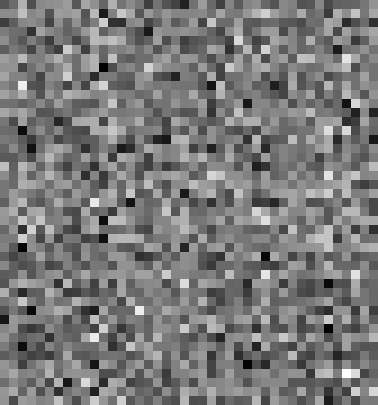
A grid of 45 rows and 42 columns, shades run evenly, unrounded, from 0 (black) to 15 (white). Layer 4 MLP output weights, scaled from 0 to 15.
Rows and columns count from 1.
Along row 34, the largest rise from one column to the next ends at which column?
15
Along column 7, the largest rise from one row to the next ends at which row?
45
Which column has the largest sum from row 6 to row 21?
37
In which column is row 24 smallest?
13
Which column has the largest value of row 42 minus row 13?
40
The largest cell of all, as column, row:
39, 42
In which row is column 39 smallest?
12
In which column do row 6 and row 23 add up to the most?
11
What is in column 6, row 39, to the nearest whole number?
8
